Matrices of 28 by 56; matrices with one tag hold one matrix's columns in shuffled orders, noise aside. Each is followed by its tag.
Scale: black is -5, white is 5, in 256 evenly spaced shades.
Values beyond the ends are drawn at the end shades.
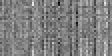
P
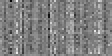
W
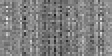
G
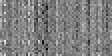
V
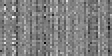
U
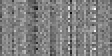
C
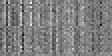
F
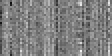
P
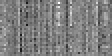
F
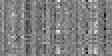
W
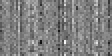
V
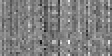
V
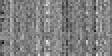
V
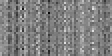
C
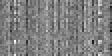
V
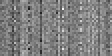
C
